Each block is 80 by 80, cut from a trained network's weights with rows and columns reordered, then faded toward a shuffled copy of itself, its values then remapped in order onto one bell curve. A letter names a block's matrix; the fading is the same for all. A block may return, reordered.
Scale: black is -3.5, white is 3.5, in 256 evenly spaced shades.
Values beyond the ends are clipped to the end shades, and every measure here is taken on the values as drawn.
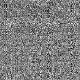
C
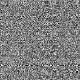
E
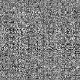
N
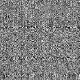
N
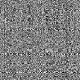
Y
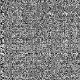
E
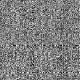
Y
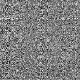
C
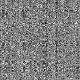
N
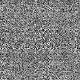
C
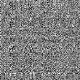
C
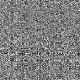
Y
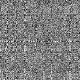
E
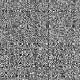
N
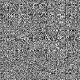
N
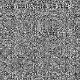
N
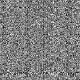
N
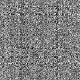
N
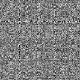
E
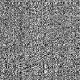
Y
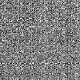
Y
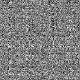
C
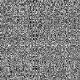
C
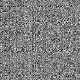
N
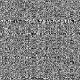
Y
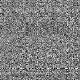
E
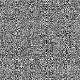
C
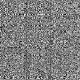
Y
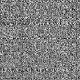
Y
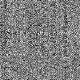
N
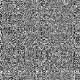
C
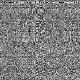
E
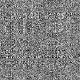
N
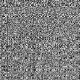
Y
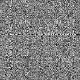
E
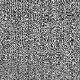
N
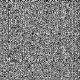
N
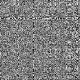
E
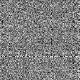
E
